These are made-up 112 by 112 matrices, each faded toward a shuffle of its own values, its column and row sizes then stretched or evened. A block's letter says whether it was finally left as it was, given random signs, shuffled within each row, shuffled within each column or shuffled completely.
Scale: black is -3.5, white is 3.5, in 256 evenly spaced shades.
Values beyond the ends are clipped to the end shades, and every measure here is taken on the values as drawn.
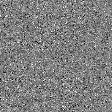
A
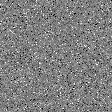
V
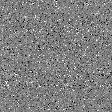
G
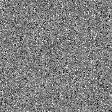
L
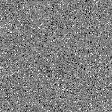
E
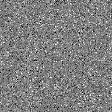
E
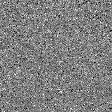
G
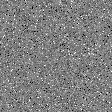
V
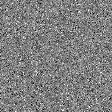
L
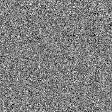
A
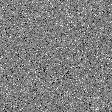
V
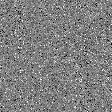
L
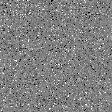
A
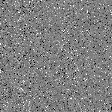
L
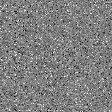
E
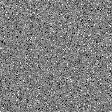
L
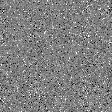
A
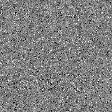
E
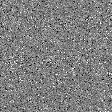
G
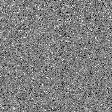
G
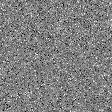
V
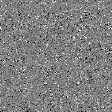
E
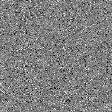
E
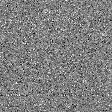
G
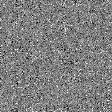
A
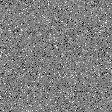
G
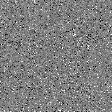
A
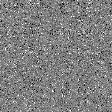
E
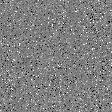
L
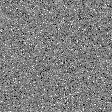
V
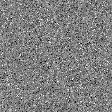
L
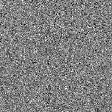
E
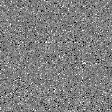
E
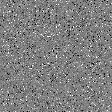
E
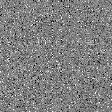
E
